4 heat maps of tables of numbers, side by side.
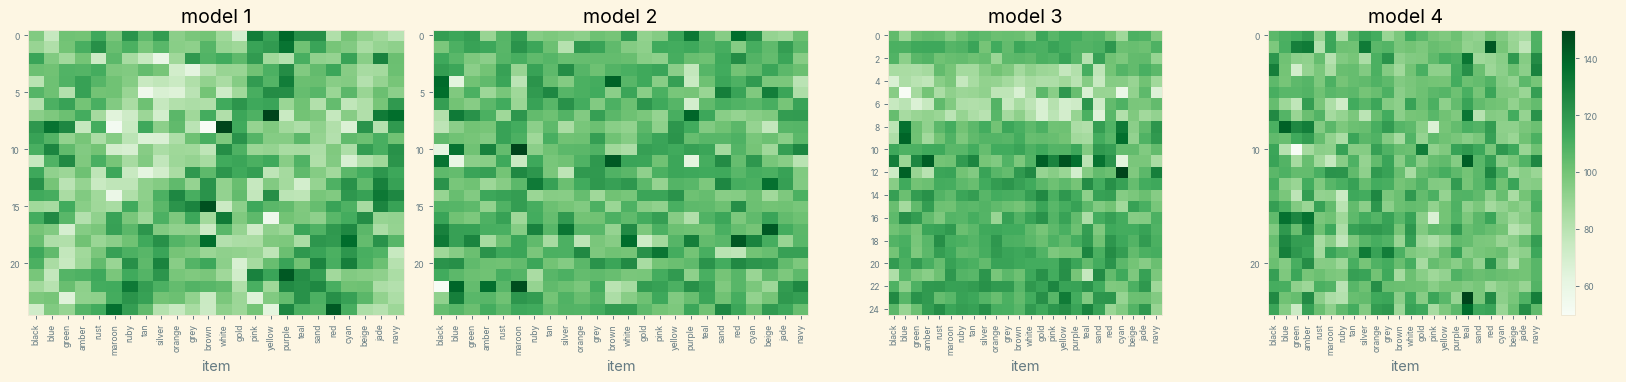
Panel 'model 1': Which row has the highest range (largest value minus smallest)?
8
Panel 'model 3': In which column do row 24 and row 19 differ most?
red
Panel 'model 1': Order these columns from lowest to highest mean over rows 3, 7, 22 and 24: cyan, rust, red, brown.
brown, cyan, rust, red
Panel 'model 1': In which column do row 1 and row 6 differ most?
purple
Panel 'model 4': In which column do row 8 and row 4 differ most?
blue
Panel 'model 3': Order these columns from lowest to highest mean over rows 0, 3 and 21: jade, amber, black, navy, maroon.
black, amber, navy, maroon, jade
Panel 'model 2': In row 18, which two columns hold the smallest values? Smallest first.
gold, orange
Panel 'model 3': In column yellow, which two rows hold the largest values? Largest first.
11, 23
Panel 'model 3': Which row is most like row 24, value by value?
22
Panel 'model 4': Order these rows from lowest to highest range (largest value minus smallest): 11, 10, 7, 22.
22, 7, 11, 10
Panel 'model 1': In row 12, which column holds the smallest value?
tan
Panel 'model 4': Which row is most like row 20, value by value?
9
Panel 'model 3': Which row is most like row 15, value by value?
0
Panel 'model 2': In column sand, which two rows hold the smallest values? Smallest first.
19, 10
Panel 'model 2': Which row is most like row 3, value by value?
16
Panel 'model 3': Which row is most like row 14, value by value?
23
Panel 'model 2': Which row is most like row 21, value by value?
9
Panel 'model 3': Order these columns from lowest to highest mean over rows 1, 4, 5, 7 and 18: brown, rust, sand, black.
sand, brown, black, rust
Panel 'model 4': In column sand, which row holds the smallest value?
7
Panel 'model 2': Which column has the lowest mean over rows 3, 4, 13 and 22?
purple
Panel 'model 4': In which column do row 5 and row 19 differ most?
silver
